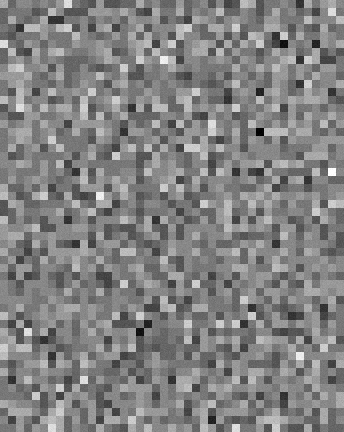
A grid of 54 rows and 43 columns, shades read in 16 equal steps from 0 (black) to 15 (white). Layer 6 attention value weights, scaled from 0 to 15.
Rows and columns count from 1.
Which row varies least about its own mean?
37
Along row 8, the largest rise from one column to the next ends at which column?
39
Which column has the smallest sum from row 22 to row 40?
20
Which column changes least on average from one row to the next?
11
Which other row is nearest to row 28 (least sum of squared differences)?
38
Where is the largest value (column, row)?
42, 22
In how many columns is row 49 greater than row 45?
22
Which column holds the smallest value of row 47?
29
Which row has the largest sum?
14
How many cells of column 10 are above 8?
14
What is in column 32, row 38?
9
